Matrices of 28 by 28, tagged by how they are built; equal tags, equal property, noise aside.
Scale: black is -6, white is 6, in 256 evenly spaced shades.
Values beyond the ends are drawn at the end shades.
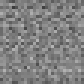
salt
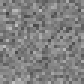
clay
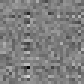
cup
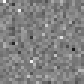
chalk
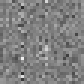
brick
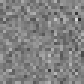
cup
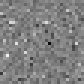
chalk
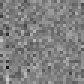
brick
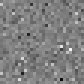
chalk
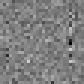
brick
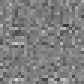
cup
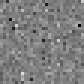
chalk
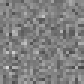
cup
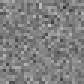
clay
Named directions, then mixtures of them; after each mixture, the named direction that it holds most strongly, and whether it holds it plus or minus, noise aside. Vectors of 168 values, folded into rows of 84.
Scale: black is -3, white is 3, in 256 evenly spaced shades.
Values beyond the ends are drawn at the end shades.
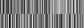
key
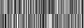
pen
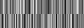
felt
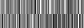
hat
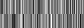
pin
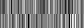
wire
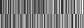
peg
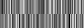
wire, plus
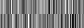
wire, minus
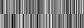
pin, plus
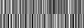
key, minus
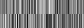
pen, minus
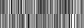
wire, plus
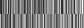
peg, plus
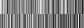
peg, minus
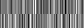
wire, plus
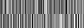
key, minus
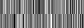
pin, plus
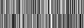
pin, plus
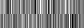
wire, minus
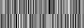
wire, minus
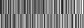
peg, plus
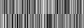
pen, minus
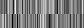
pen, minus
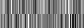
wire, minus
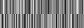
felt, plus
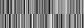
key, plus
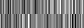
wire, minus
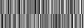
hat, plus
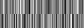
felt, plus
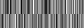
pin, minus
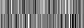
wire, minus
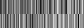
hat, minus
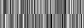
pen, minus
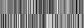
pen, plus
